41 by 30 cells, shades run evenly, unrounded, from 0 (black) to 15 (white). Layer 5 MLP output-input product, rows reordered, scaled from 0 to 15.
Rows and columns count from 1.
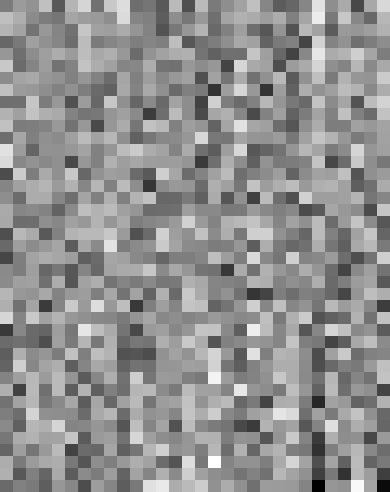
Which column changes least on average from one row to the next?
5
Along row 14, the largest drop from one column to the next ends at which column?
26
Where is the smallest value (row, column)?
41, 25
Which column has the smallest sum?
6
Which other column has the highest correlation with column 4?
30
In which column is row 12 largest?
16
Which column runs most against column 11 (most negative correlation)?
20
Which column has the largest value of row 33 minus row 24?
19
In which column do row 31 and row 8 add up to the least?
21
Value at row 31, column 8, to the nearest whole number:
10
